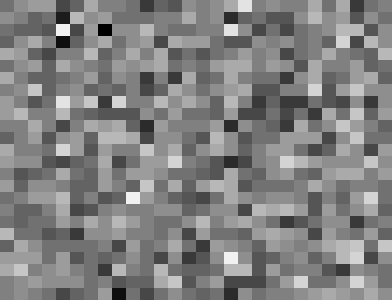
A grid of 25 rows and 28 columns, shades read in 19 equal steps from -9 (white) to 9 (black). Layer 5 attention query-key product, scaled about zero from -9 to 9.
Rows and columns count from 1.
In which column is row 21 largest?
15
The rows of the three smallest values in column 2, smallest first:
23, 10, 21
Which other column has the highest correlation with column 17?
5
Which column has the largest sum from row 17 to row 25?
14
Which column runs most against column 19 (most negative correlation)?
26
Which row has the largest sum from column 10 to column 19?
25
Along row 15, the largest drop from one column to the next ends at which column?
17
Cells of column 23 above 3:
3
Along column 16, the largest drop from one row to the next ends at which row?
16
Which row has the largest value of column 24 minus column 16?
12
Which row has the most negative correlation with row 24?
19
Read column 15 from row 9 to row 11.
-1 1 0
